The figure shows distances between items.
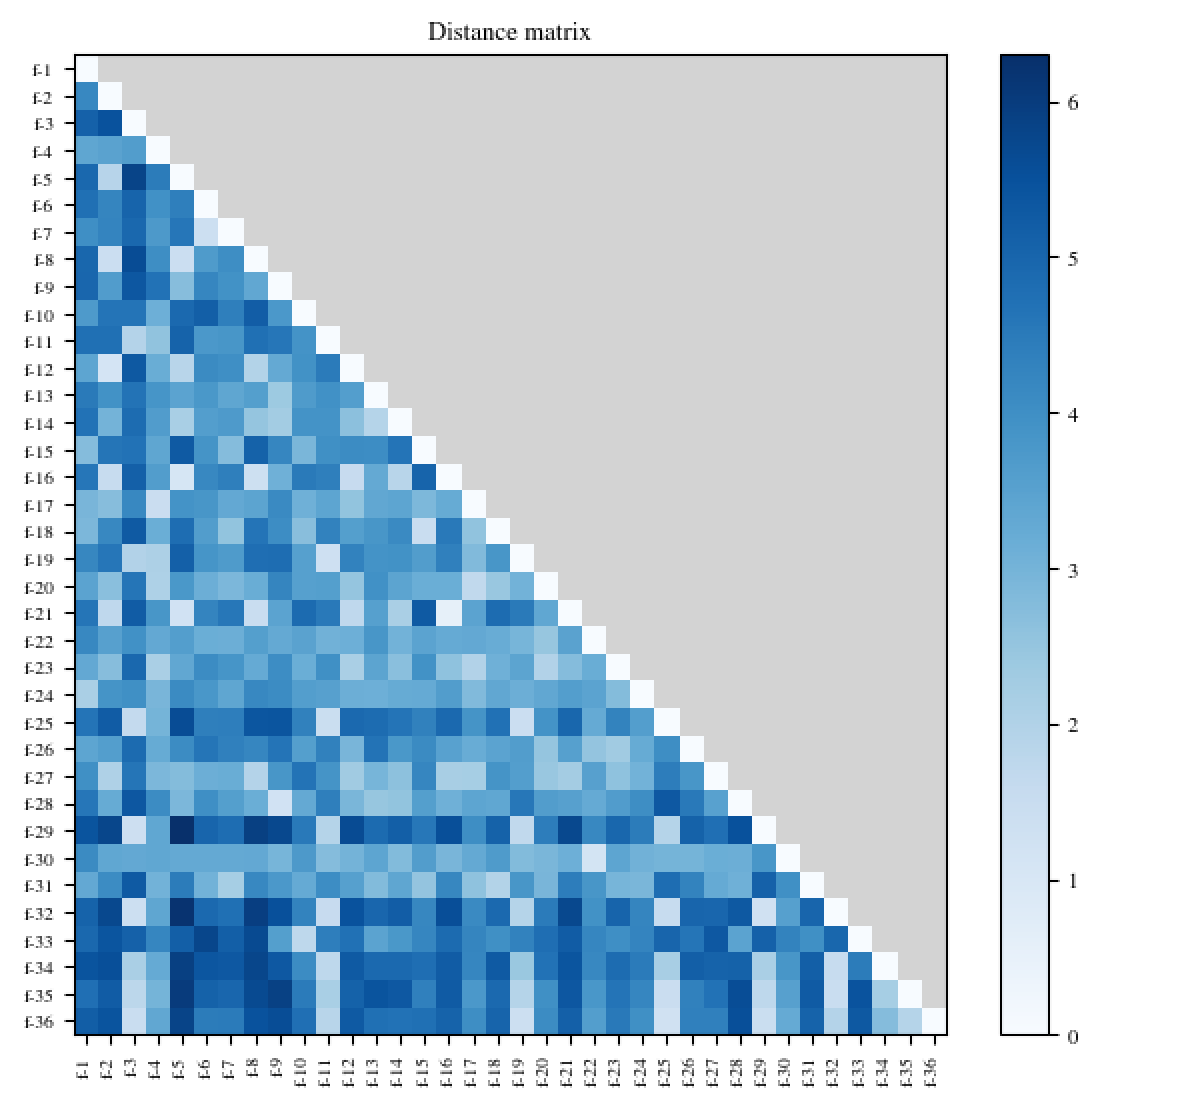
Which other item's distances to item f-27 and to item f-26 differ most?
f-8
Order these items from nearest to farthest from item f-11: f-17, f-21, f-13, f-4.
f-4, f-17, f-13, f-21
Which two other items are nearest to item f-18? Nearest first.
f-15, f-31
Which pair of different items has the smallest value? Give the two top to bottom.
f-16, f-21
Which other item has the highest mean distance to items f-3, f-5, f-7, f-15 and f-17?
f-33
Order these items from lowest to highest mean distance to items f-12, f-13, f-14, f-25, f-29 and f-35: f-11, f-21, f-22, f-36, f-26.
f-11, f-36, f-22, f-21, f-26
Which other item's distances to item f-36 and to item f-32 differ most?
f-34
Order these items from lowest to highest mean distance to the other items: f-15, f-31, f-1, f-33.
f-31, f-15, f-1, f-33
